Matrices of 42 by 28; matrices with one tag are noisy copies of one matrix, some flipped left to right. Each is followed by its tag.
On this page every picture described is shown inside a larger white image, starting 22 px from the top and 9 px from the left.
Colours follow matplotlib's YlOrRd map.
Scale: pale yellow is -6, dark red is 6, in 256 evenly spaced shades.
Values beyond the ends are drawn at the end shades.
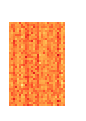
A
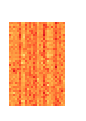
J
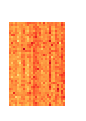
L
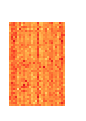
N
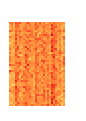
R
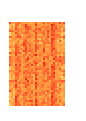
R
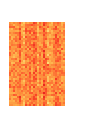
J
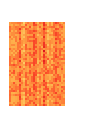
J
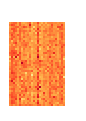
N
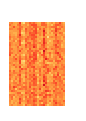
J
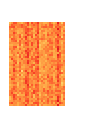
A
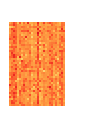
N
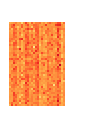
A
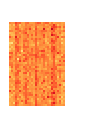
R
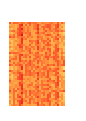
R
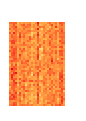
N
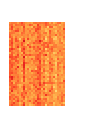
L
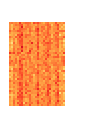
R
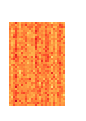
A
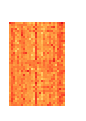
N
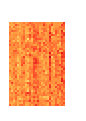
L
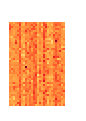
J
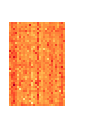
N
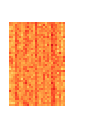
R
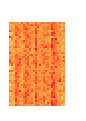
R
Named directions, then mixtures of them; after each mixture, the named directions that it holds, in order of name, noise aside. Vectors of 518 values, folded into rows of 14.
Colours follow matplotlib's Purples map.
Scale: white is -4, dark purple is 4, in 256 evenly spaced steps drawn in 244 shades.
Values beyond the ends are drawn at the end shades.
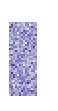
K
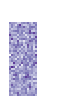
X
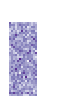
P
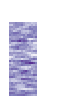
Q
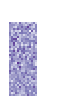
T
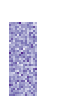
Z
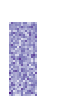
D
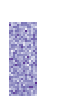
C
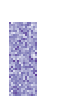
D, P.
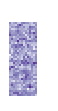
C, Q, X.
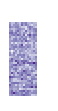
C, K, Q.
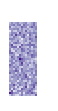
D, P.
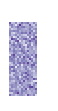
C, T, X.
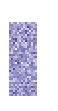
C, K, T.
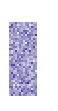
K.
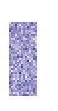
P, X.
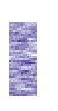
Q.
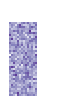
X.
